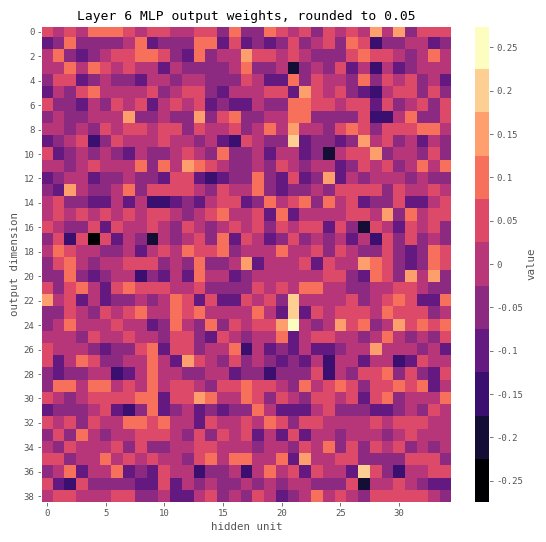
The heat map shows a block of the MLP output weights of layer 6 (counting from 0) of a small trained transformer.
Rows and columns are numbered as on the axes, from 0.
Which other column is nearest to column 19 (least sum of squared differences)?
6
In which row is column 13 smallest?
36
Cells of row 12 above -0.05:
13
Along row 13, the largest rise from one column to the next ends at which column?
2
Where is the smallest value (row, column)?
17, 4
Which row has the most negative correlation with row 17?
0
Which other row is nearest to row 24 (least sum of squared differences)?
8
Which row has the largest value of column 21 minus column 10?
24
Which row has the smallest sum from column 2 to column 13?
14
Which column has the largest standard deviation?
21
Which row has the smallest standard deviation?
34
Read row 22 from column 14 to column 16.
0.05 -0.1 -0.1
